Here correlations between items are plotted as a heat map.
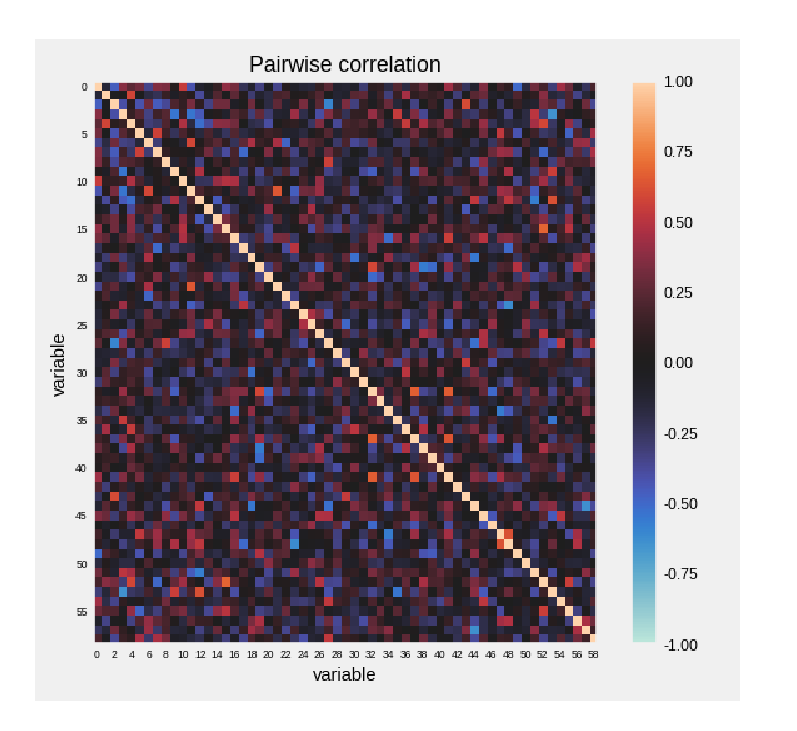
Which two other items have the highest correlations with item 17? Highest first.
23, 32
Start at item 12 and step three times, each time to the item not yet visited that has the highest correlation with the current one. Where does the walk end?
48
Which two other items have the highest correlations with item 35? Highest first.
3, 16
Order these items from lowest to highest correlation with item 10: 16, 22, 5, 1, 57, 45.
57, 22, 1, 5, 45, 16
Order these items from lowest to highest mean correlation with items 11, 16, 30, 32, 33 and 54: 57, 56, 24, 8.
24, 57, 56, 8
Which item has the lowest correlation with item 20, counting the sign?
32
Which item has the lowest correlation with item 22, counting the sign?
6
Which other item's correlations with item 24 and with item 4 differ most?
36
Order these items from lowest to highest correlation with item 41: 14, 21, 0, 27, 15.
14, 21, 27, 15, 0
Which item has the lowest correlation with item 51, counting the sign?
12
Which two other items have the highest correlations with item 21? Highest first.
11, 6
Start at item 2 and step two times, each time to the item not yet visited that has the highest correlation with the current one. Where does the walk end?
29
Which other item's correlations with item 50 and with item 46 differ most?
45
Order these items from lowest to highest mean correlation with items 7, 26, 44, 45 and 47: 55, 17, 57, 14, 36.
57, 17, 55, 14, 36
